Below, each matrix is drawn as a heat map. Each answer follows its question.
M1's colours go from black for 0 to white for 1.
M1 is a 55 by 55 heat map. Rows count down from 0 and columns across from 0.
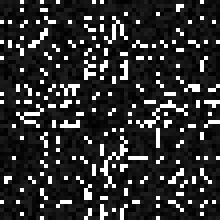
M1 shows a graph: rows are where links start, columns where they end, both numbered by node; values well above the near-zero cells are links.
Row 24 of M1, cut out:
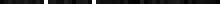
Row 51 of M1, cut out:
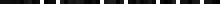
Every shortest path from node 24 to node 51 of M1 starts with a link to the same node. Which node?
node 23
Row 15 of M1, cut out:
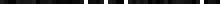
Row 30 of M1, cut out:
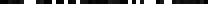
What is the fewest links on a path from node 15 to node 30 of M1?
3
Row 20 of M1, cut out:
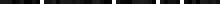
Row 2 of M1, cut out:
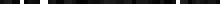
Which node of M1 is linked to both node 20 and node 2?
node 10
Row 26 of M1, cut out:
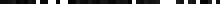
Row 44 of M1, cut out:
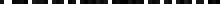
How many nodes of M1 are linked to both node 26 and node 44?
4
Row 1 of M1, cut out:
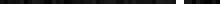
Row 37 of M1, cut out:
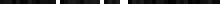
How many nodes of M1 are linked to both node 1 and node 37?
0
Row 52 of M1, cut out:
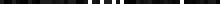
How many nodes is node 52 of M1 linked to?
5
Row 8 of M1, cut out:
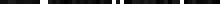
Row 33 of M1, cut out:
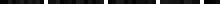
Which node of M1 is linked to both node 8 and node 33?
node 11
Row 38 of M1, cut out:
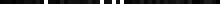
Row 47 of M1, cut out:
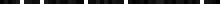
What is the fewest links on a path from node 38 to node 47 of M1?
4
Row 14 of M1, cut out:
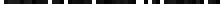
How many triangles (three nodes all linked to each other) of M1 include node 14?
2
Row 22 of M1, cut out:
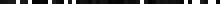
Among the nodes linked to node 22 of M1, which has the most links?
node 16
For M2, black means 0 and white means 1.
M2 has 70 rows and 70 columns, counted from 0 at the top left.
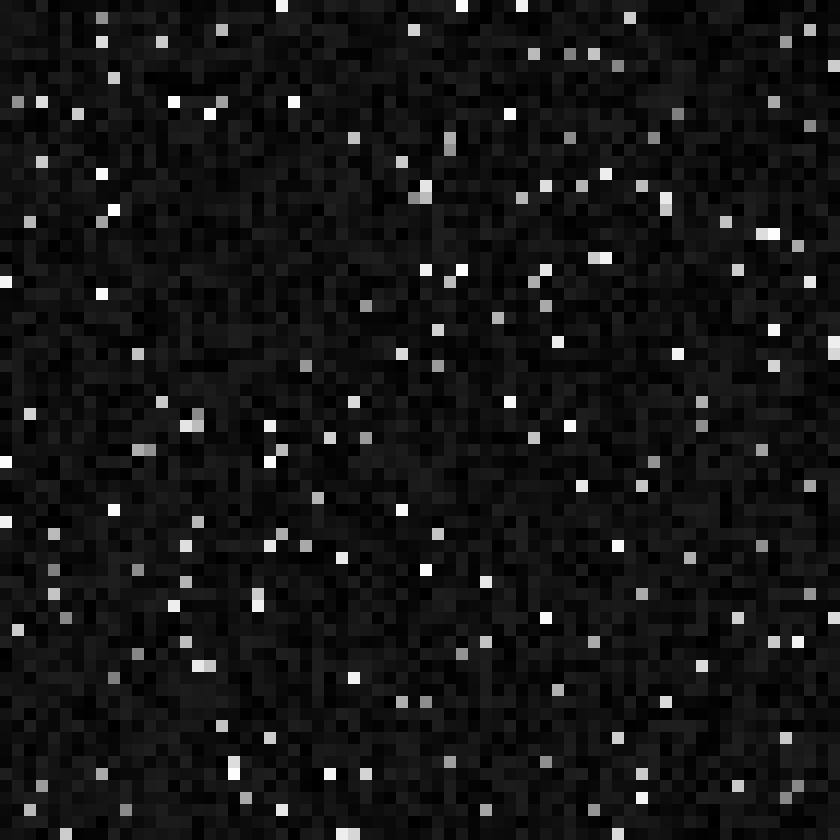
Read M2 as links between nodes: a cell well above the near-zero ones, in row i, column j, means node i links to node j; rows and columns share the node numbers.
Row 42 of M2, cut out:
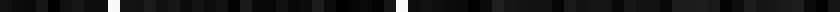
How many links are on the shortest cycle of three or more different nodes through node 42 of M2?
5
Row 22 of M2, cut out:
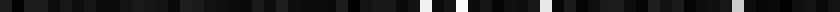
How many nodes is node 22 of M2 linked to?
4
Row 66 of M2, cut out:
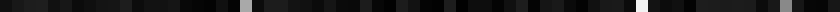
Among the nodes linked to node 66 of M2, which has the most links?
node 53
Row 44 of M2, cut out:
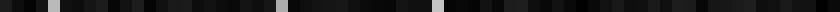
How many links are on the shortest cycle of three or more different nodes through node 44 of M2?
5
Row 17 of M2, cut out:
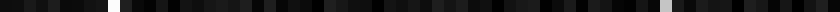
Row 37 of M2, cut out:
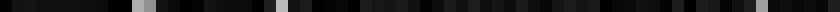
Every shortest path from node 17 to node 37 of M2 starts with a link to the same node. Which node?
node 9
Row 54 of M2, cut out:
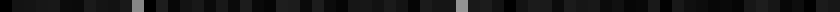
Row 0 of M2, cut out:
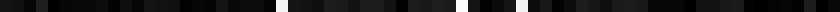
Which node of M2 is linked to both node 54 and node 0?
node 38
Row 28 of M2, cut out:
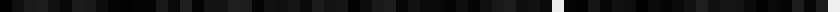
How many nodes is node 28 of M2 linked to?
2
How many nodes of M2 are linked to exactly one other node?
10
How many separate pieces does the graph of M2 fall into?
9
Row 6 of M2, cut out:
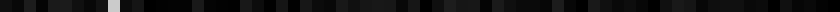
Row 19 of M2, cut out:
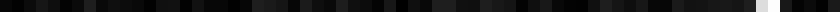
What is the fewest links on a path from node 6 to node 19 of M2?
7
